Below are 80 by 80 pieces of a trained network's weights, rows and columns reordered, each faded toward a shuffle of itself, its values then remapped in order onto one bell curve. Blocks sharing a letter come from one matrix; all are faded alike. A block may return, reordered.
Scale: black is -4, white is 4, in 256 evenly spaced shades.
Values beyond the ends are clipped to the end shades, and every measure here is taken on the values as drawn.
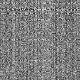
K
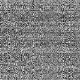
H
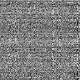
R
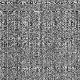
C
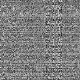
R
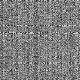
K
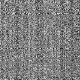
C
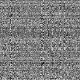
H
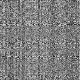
K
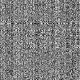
K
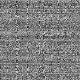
H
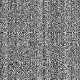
K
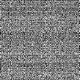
H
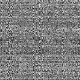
R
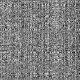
K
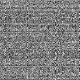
H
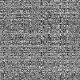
R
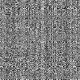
C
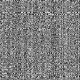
C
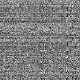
H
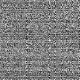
H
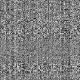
C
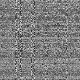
R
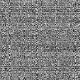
H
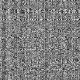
C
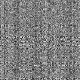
C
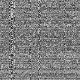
R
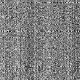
C
